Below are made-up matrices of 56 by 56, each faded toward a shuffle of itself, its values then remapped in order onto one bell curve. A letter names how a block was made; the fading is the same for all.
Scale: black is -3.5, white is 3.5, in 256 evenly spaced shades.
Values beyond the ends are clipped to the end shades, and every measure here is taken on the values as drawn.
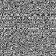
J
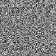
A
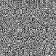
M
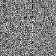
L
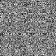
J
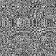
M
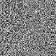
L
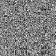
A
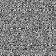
J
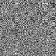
M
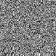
L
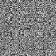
A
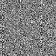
L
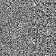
L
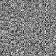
A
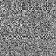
J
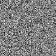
L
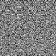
J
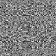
M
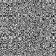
A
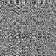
M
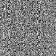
L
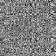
M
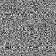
J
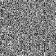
L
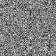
L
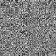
M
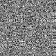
J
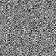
A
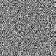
A
